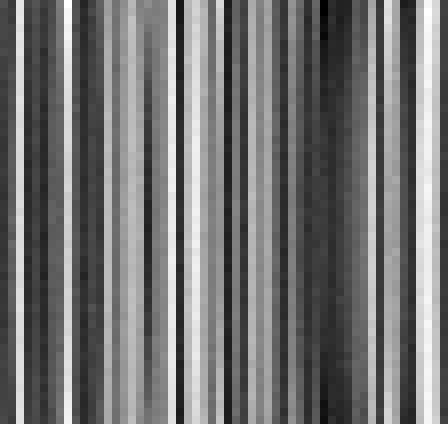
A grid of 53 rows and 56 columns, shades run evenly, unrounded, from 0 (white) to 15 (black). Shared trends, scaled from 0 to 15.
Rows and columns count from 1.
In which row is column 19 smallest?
1
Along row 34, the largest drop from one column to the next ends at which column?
53
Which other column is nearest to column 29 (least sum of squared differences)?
23
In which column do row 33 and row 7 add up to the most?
29
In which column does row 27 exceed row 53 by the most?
19
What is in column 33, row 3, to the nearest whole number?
8
